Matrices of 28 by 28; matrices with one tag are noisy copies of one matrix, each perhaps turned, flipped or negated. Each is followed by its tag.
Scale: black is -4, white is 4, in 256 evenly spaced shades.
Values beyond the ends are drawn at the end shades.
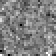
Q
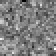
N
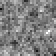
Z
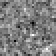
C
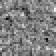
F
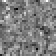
F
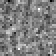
F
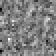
F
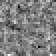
F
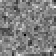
Q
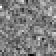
N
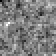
Z
